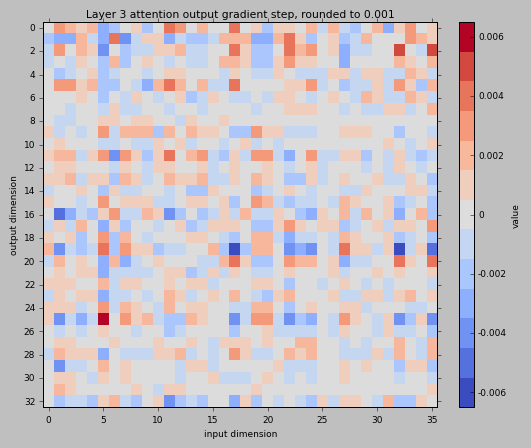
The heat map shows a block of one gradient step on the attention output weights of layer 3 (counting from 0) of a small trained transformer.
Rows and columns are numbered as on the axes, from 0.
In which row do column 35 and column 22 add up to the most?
2
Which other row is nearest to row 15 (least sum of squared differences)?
18
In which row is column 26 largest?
0
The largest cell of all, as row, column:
25, 5
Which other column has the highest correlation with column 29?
34
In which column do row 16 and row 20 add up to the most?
6
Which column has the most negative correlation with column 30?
31
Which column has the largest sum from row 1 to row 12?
17
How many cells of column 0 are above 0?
9
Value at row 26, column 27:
0.001
